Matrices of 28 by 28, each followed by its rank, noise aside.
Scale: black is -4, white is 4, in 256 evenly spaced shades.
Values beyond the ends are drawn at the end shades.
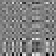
one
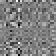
three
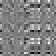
two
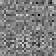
three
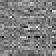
four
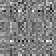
three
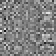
five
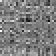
five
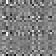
three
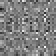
four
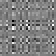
one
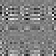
two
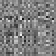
three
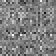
five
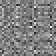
four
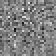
five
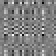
one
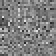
five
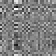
two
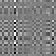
one
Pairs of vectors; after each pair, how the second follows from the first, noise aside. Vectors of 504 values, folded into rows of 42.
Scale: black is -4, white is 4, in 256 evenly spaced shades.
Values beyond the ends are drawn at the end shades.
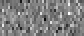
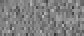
wrapped around, negated, shrunk.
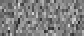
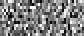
reversed, negated, scaled up.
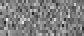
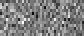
copied.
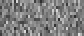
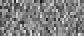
copied.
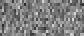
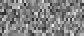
copied.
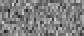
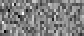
copied.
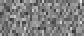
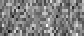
shuffled.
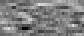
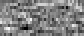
copied.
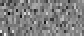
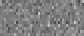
reversed, negated, shrunk.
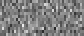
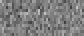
wrapped around, negated, shrunk.
